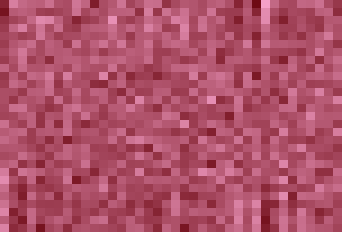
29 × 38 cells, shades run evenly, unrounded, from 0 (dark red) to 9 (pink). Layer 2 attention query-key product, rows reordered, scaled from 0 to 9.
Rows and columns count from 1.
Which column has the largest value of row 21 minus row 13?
32
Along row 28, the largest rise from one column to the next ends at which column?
4
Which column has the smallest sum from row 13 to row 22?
5
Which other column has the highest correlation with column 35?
8
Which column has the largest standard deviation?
30
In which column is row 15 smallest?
26
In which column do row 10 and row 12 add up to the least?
29
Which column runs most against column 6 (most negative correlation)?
27
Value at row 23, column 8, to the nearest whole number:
6
